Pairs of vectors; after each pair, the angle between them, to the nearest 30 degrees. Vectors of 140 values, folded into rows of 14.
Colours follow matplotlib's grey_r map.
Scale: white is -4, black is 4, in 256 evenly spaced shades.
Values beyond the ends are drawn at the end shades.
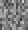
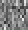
90 degrees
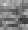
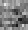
30 degrees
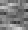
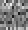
60 degrees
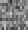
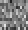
30 degrees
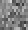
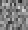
90 degrees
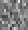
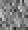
120 degrees
